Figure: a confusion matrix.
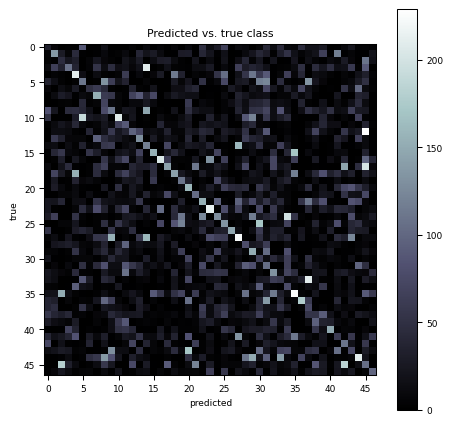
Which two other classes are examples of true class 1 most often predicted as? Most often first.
41, 39
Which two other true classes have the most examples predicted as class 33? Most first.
44, 9
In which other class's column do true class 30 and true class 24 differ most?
34
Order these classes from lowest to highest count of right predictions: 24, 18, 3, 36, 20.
3, 24, 18, 20, 36
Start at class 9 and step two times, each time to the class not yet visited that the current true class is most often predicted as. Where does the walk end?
27
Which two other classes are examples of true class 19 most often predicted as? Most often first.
24, 15
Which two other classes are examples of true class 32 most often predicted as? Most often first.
11, 34
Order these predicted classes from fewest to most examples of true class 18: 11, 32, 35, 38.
32, 38, 11, 35
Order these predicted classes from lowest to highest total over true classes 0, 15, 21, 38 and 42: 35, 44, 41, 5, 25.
41, 44, 5, 25, 35
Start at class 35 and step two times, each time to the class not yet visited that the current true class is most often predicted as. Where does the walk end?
45
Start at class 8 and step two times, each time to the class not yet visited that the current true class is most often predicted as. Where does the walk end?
43
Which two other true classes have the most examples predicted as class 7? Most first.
13, 23
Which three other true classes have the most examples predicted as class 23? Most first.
16, 27, 46
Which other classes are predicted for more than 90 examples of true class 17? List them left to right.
21, 42, 45
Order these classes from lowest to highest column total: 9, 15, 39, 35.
15, 39, 35, 9
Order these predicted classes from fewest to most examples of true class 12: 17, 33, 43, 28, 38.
33, 43, 17, 28, 38
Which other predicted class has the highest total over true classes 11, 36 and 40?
31
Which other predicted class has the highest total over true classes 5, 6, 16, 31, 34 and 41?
8
